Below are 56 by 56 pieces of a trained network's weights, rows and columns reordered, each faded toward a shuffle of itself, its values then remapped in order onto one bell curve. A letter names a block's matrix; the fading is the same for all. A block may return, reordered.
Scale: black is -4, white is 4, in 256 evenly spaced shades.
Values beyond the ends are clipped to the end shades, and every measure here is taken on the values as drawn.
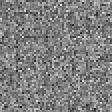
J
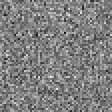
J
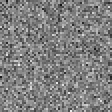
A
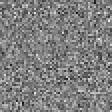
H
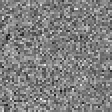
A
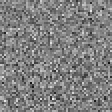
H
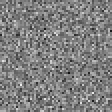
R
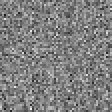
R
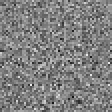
H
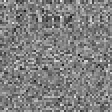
H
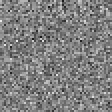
R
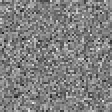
J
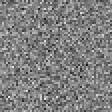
A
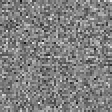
H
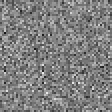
A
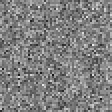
J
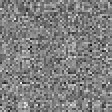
H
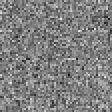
R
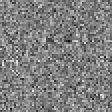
J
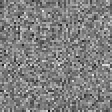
H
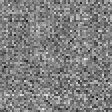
H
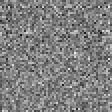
J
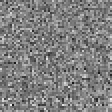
J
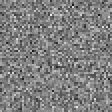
H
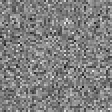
H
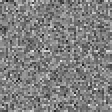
J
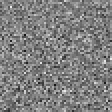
R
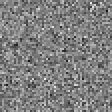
J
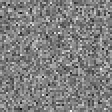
A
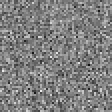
J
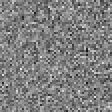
A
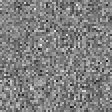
H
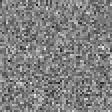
J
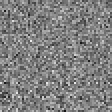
J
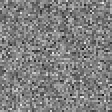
A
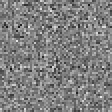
J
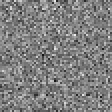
R
